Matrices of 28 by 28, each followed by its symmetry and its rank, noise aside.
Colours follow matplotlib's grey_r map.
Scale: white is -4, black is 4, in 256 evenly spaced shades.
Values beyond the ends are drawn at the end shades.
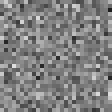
no symmetry, rank six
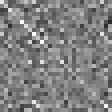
symmetric, rank five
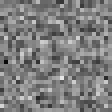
no symmetry, rank seven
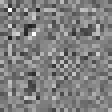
symmetric, rank five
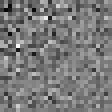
symmetric, rank five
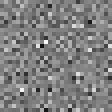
antisymmetric, rank six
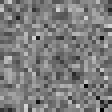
symmetric, rank six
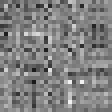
no symmetry, rank five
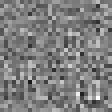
no symmetry, rank five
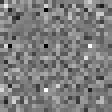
symmetric, rank six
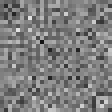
symmetric, rank six
